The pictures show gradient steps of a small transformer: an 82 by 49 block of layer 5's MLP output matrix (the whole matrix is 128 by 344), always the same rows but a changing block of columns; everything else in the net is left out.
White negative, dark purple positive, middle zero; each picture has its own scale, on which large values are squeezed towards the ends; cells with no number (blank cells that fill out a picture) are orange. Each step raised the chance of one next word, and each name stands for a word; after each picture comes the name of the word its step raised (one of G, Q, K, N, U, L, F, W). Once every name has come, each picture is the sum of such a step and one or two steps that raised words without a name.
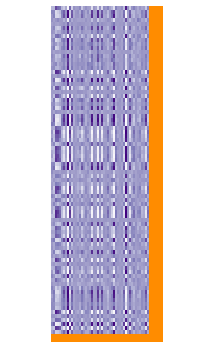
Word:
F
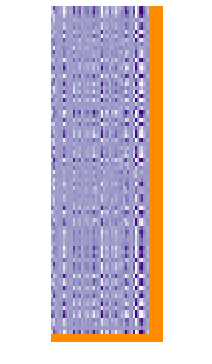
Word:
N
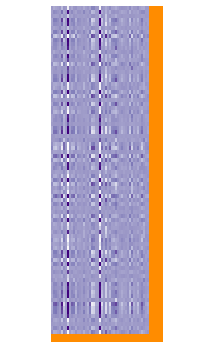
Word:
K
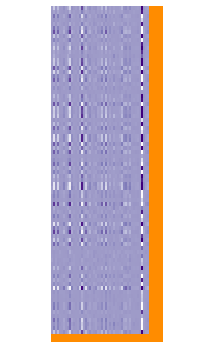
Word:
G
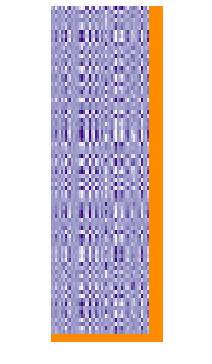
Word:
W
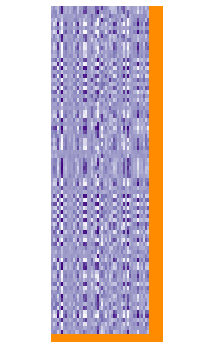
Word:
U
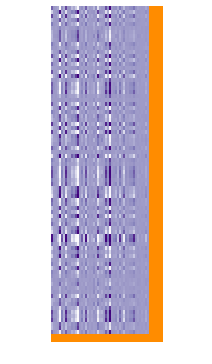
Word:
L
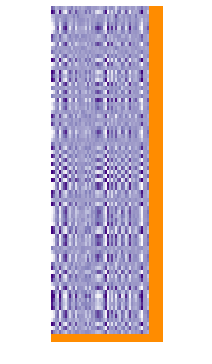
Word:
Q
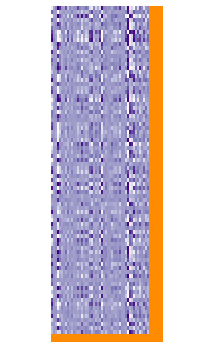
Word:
W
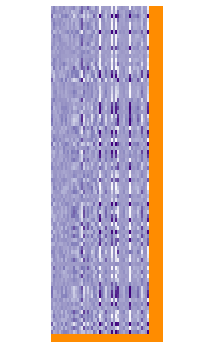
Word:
F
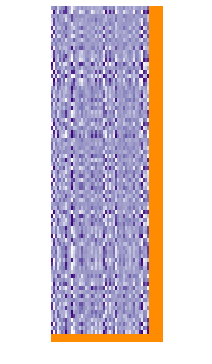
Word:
N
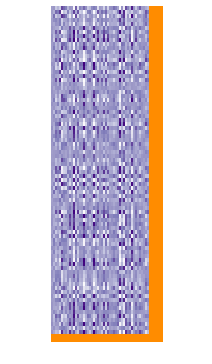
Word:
W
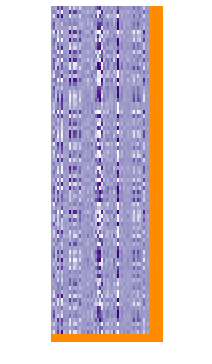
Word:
W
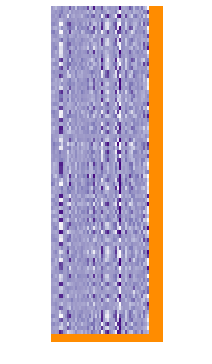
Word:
U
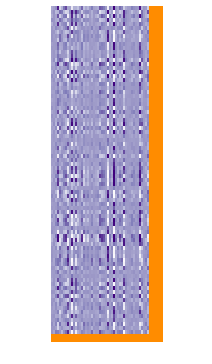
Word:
L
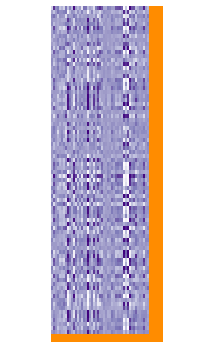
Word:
Q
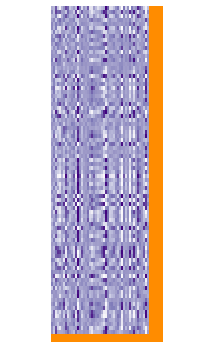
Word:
N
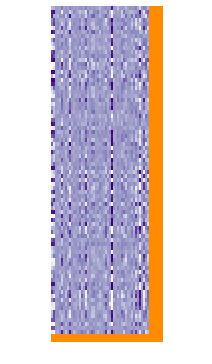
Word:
Q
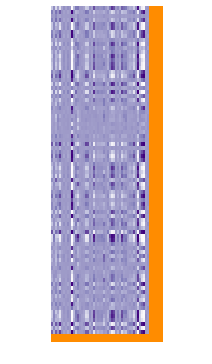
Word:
L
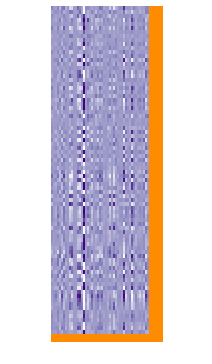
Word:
Q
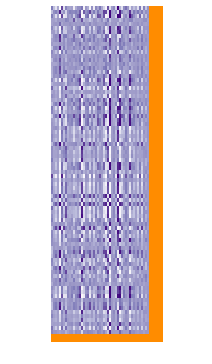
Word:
F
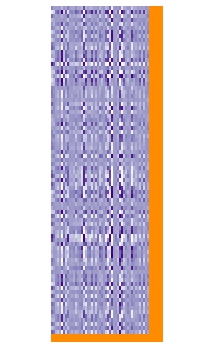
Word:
L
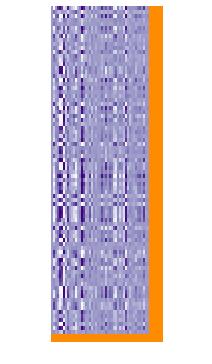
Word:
F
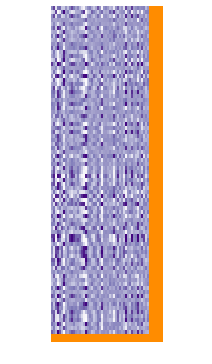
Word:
L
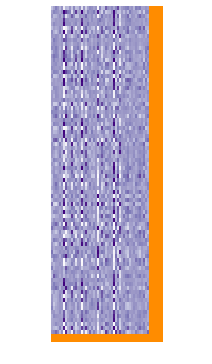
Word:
G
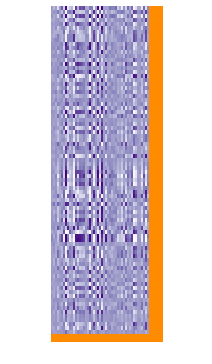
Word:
L
